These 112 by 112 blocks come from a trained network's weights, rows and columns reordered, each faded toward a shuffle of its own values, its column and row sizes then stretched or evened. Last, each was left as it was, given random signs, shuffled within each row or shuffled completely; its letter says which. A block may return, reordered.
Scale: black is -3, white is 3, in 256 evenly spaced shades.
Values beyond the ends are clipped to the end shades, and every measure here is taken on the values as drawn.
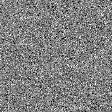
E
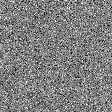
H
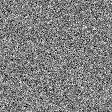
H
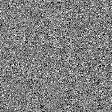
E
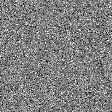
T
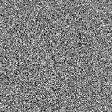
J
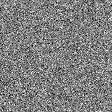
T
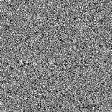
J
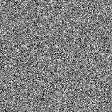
J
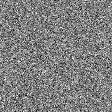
T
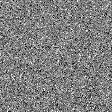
E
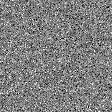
T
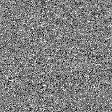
J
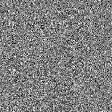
J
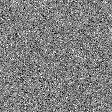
H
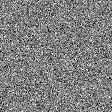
H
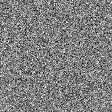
T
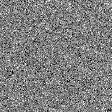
E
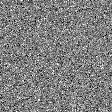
T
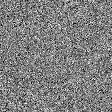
T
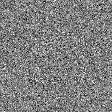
E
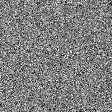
T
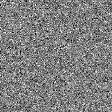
J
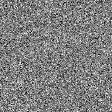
E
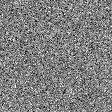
H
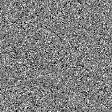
J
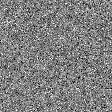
T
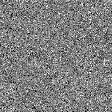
J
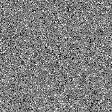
E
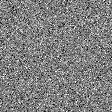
T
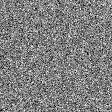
H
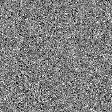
E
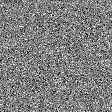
T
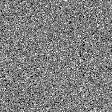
J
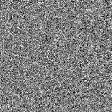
J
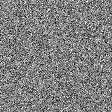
H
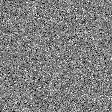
T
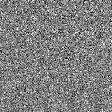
J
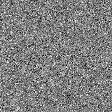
T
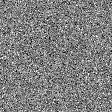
H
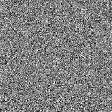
J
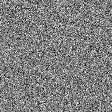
T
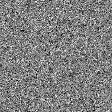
E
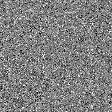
E
